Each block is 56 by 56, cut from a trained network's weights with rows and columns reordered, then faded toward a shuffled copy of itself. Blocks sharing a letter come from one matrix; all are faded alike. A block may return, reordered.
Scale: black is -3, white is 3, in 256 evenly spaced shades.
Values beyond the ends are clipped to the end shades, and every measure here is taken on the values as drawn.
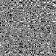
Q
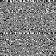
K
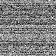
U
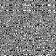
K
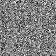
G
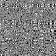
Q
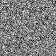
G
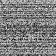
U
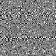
K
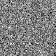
G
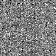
G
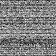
U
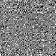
Q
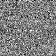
G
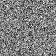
G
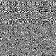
K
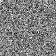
G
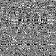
K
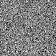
G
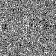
G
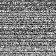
U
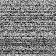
U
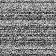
U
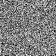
G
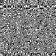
Q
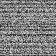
U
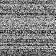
U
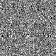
G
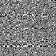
K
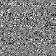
Q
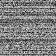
U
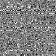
K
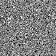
G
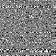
K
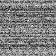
U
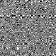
Q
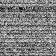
U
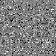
Q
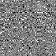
Q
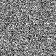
G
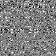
Q
